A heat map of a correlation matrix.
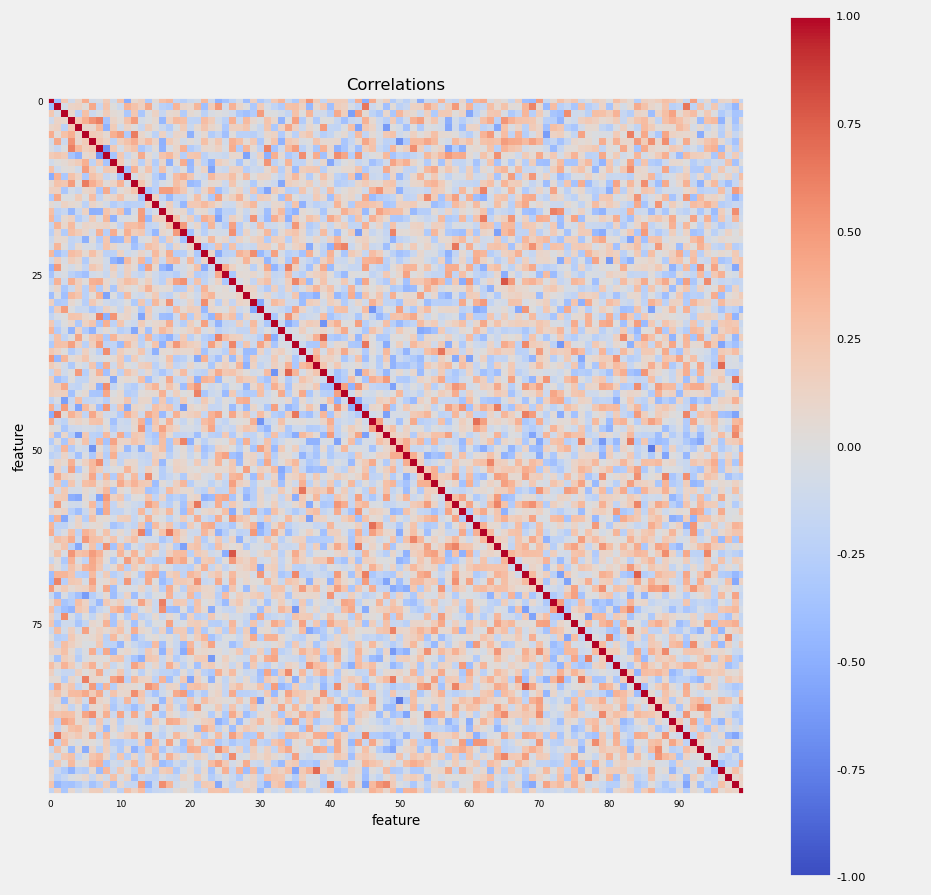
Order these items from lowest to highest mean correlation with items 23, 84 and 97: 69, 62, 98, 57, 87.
57, 98, 87, 62, 69
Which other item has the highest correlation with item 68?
84
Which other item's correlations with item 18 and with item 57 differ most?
35
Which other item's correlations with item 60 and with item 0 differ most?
37
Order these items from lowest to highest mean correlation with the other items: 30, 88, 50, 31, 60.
50, 30, 31, 60, 88
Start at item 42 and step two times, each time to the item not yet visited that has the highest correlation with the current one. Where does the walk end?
58
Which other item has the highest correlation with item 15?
87
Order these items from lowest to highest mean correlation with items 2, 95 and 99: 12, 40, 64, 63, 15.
40, 15, 64, 12, 63
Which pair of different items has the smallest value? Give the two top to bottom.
50, 86
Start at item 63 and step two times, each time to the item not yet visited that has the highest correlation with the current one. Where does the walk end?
7
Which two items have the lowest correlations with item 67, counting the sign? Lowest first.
30, 71
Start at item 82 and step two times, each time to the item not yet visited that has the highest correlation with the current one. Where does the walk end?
39
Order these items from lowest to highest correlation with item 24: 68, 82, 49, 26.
49, 26, 68, 82
